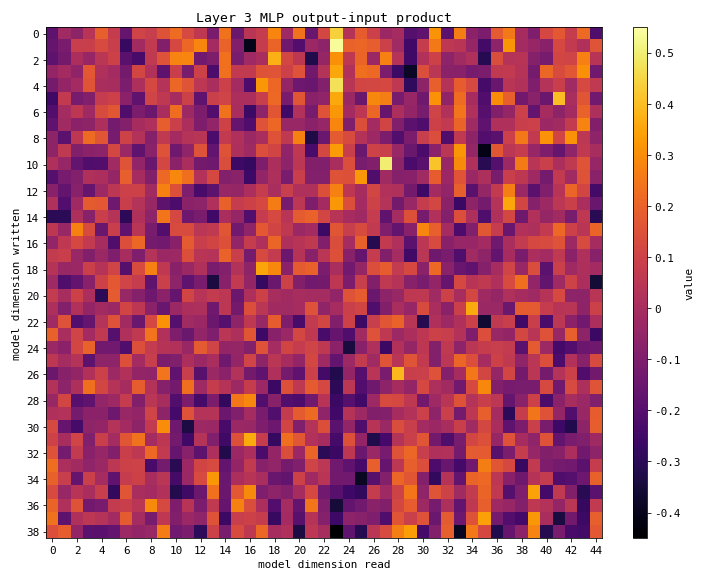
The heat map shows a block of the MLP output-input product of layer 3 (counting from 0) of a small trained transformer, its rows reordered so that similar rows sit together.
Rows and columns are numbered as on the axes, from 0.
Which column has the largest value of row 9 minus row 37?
23
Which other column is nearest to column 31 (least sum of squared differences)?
41
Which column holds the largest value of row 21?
34
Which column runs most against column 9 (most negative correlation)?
30
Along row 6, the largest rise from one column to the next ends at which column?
14
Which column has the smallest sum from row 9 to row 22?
35
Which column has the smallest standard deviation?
32
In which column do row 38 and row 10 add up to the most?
27
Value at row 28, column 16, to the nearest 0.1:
0.3
